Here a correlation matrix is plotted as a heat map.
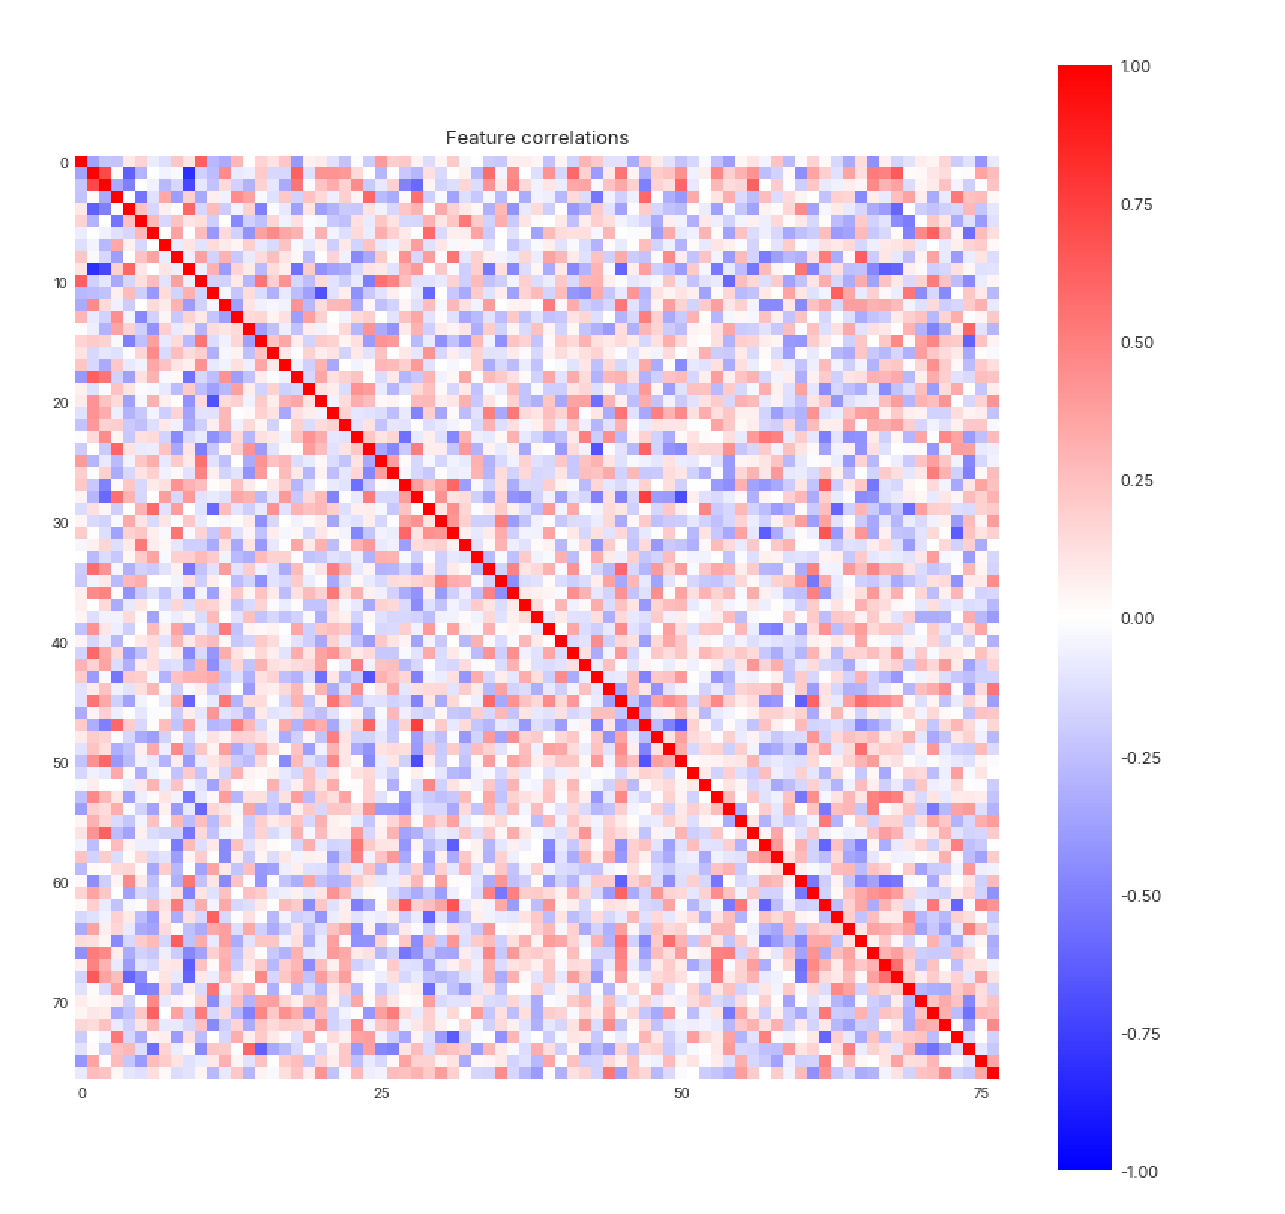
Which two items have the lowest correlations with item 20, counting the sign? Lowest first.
11, 43
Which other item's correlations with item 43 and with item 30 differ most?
28
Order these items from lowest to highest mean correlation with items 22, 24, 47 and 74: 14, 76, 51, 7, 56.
56, 76, 51, 7, 14
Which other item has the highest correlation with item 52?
29
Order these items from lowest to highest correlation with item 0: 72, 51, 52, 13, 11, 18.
18, 11, 51, 52, 72, 13
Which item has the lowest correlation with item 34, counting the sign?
9
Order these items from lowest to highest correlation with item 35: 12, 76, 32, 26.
12, 26, 32, 76
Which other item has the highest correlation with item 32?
5
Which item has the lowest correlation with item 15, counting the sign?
74
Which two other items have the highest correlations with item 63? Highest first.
11, 69
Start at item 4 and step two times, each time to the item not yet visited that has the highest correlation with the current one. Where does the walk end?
60
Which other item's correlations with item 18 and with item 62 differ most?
27
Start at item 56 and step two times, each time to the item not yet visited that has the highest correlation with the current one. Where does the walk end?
1
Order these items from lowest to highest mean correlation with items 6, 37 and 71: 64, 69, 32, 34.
69, 64, 34, 32
